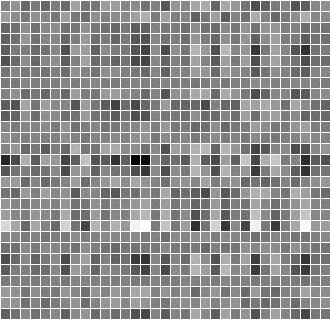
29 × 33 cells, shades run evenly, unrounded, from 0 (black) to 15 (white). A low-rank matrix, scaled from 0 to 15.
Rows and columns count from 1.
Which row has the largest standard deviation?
21
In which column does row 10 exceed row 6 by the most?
26
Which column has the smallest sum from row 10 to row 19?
14
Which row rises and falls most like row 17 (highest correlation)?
28
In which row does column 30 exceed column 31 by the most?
15
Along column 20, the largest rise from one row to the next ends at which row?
22
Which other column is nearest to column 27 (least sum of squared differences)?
5
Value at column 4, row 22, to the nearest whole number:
8
